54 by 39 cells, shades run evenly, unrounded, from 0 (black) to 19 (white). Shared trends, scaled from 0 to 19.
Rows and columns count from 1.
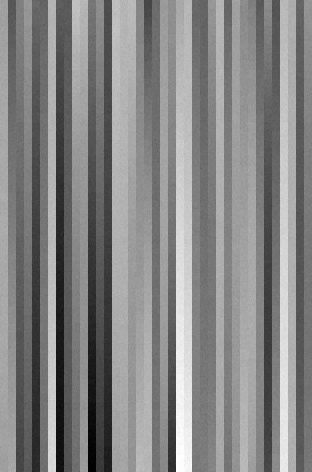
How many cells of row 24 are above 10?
18
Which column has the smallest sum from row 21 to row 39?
8
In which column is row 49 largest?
23
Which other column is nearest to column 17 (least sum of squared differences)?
11
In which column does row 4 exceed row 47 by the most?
12
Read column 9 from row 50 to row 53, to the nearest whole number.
6 6 6 6
